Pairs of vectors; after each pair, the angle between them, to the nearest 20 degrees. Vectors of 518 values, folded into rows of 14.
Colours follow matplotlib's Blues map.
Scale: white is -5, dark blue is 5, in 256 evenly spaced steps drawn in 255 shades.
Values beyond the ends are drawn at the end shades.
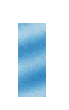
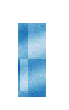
140 degrees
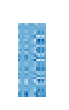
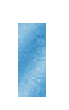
100 degrees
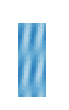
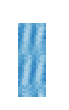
20 degrees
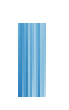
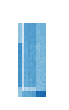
100 degrees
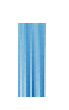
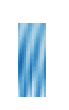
120 degrees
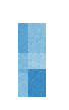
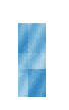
40 degrees
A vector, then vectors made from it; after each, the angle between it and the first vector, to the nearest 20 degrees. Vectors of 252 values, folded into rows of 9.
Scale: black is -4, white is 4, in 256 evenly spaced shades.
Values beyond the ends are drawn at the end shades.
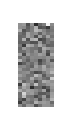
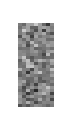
120 degrees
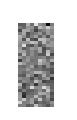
160 degrees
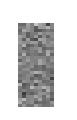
160 degrees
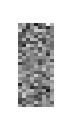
20 degrees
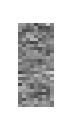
40 degrees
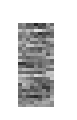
60 degrees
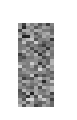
100 degrees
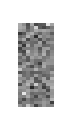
40 degrees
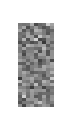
40 degrees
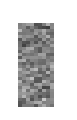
60 degrees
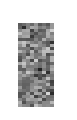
100 degrees
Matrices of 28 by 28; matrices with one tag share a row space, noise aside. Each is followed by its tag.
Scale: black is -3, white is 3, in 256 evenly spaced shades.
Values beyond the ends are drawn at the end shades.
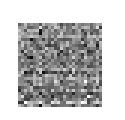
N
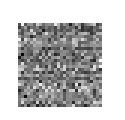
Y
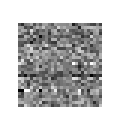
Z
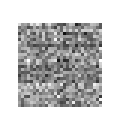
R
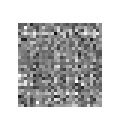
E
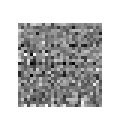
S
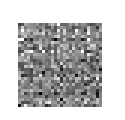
N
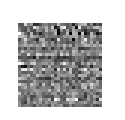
E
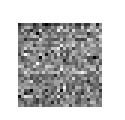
N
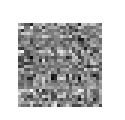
Z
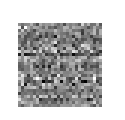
Y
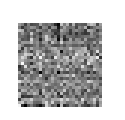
N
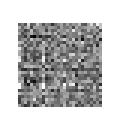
S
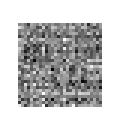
S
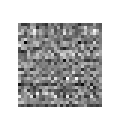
E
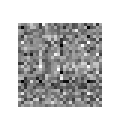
N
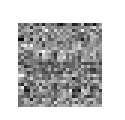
Z
